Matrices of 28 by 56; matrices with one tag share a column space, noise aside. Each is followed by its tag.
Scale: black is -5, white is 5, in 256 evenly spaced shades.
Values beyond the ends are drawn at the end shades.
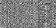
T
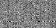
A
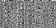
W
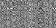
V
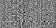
A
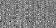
A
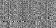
A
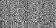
A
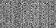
T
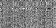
V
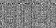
T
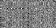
V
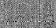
A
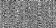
W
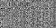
V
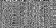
W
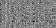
A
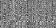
A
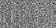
T
